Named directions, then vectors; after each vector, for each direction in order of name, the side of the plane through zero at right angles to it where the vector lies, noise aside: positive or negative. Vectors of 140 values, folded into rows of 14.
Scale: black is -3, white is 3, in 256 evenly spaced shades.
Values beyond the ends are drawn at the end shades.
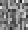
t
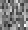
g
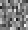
positive, negative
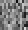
negative, negative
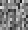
negative, positive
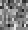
positive, negative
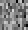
negative, negative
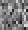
positive, positive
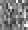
positive, positive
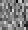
negative, negative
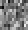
positive, negative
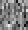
negative, negative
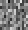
positive, negative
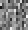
positive, negative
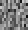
negative, positive
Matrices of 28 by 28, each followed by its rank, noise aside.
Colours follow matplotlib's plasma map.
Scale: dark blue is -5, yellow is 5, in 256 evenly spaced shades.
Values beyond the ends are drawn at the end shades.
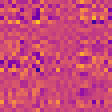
four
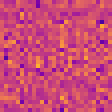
six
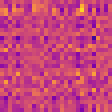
three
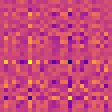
two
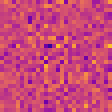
four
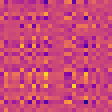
two
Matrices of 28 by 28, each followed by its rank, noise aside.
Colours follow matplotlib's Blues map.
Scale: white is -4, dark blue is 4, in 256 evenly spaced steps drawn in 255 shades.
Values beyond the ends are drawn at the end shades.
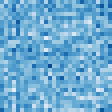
seven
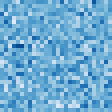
seven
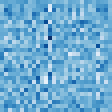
five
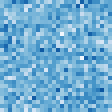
eight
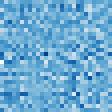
four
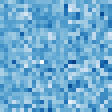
four
